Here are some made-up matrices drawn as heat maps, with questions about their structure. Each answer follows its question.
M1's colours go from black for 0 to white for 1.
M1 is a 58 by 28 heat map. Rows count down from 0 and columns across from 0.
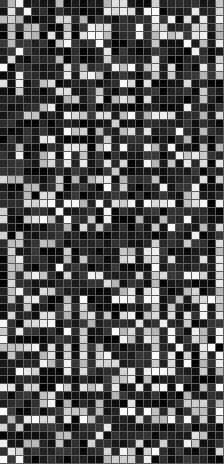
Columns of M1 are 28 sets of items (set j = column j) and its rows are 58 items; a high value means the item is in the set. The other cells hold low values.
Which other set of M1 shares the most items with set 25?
8
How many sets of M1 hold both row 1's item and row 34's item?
5
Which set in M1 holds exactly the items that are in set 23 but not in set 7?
5
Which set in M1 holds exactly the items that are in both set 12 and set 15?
9
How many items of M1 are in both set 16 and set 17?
0
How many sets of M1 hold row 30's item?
7
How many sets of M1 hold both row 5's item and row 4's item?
6
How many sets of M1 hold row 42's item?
10
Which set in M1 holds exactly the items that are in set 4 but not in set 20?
26
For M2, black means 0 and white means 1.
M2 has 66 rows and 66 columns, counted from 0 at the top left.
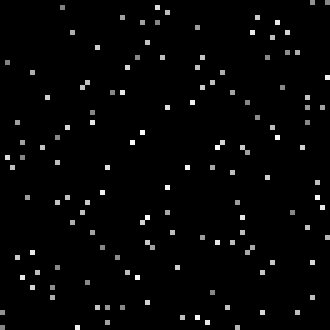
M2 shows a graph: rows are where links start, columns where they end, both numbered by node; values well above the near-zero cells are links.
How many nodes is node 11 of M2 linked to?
4
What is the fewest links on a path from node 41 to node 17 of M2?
6
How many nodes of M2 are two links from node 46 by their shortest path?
4
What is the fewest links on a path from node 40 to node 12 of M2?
7
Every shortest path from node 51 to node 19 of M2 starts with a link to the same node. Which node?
node 3
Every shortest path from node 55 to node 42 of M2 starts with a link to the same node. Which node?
node 27
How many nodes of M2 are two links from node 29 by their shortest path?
1
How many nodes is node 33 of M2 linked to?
4
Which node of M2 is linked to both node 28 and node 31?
node 4
